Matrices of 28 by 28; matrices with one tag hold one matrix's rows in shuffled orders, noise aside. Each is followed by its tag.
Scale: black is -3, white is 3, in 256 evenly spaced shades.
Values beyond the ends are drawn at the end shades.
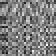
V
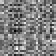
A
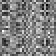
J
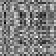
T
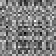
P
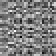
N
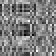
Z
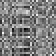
Z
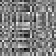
Z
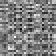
N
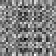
P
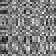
V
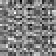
N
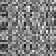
V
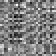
A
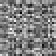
N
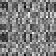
V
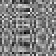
Z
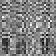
J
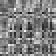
N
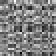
N
